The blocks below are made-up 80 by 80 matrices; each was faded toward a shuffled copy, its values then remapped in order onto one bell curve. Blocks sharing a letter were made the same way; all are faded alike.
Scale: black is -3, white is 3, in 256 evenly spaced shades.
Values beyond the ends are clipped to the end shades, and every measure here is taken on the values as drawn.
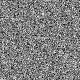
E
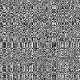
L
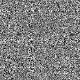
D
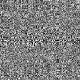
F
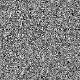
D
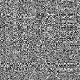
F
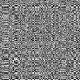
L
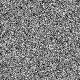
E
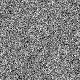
E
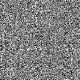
D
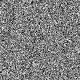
E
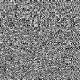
F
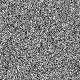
E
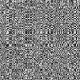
L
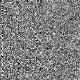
D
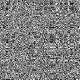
F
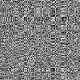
L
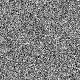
E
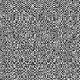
L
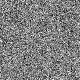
E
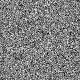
E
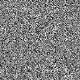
D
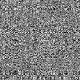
F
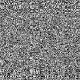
F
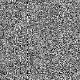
D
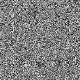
D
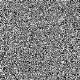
D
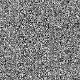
D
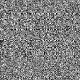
F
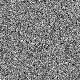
E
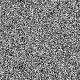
E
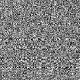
F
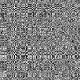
L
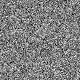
E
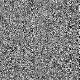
D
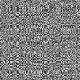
L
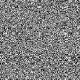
F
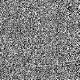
D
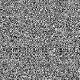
F
